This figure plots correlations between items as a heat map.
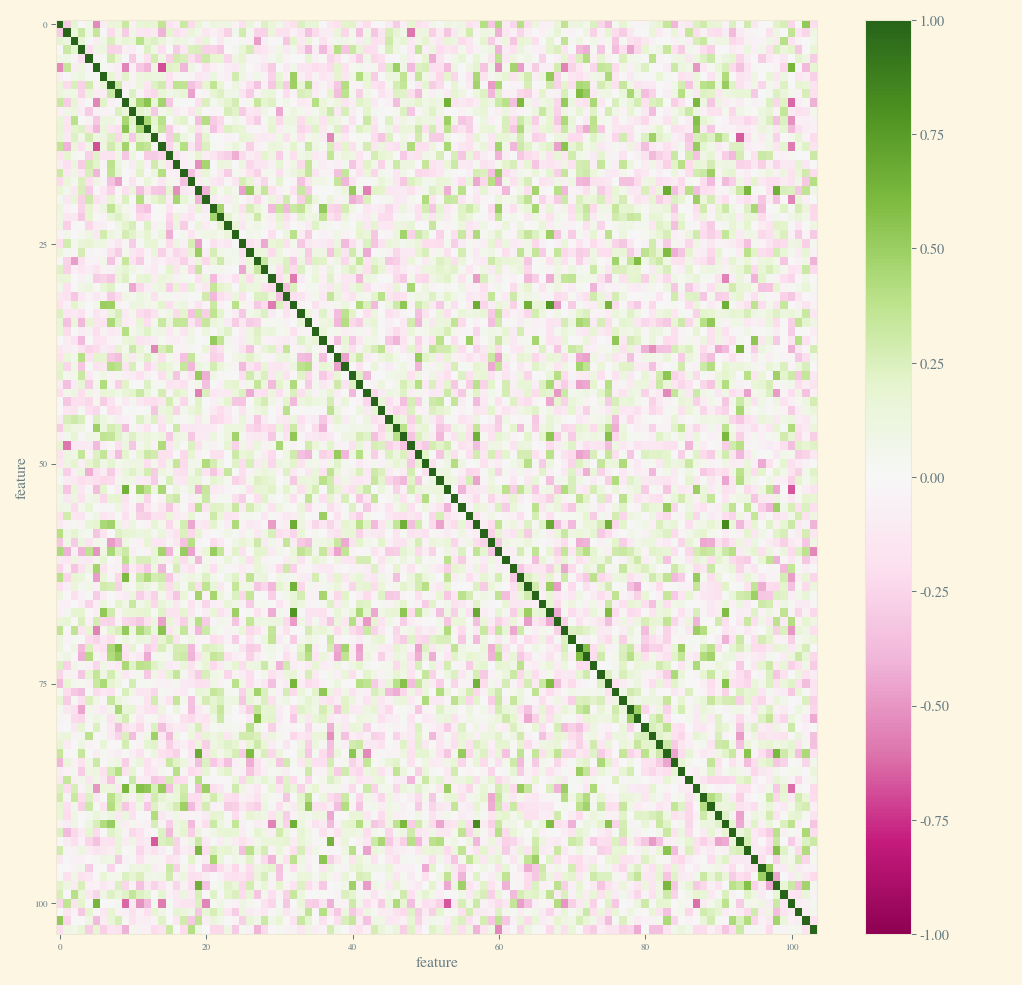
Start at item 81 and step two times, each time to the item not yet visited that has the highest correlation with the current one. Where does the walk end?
90
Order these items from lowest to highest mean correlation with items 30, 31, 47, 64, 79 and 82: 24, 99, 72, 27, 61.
72, 99, 61, 27, 24
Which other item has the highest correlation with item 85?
71
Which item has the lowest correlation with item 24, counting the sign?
15
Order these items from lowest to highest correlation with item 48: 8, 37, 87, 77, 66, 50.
50, 8, 77, 66, 87, 37
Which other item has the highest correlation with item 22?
21
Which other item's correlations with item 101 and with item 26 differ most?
83
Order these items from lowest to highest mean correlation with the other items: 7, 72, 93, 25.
25, 93, 72, 7
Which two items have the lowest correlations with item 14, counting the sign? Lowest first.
5, 100
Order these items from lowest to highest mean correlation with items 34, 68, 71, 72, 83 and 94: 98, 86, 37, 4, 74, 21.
37, 74, 86, 4, 21, 98
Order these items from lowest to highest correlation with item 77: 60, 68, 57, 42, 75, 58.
42, 75, 58, 68, 57, 60
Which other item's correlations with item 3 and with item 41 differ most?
1
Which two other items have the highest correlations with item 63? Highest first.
9, 87
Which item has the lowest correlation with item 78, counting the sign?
3
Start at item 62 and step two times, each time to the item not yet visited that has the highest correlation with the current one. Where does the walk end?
100
